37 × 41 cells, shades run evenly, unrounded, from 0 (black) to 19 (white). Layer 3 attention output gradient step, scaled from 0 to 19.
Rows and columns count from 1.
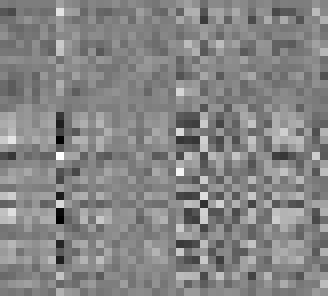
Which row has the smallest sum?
20
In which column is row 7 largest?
8
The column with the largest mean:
36
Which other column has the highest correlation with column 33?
9
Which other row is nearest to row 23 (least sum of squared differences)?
19
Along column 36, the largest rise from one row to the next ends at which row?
21
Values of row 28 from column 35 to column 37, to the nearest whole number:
15 13 13
